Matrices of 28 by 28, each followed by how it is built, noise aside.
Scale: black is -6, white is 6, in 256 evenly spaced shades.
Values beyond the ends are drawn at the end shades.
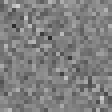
banded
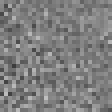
lower triangular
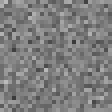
noise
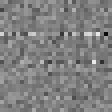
uneven rows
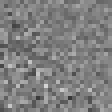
lower triangular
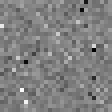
sparse
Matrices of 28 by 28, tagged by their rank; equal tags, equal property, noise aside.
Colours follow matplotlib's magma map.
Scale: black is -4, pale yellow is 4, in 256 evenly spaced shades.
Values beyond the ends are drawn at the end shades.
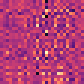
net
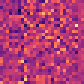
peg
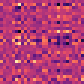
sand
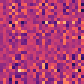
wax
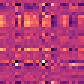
sand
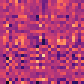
net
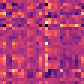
net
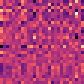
net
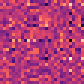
wax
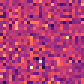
peg
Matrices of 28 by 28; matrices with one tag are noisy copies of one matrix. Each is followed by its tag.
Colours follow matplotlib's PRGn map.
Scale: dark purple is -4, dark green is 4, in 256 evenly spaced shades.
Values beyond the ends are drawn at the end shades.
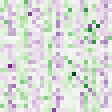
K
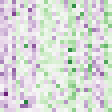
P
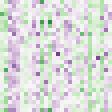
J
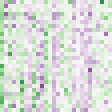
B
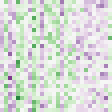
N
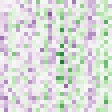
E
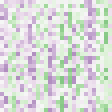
E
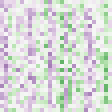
E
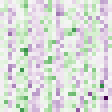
K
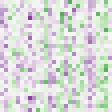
E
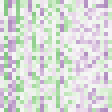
N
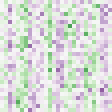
K
